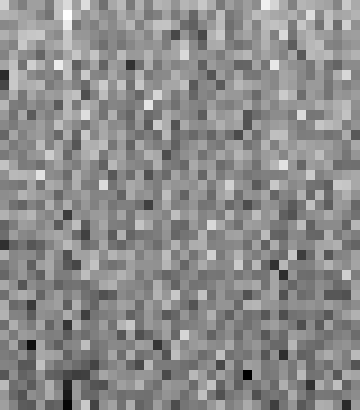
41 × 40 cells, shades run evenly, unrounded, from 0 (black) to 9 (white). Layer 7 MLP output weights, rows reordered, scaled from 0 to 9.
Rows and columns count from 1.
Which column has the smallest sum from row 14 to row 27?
21
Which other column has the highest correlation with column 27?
11
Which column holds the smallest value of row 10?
10
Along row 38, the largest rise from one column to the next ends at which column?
29
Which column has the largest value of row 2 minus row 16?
8
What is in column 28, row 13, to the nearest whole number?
3
